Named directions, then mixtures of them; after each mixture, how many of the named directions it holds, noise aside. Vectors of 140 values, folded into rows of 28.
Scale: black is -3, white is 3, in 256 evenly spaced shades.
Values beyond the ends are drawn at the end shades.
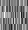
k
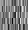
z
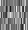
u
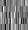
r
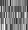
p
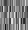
three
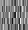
one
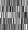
four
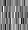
one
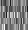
three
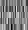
four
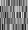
three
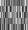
two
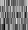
one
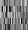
four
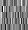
two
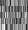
one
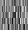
one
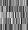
four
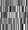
two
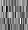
four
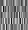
two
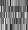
one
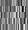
two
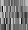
three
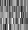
four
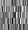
one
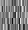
one
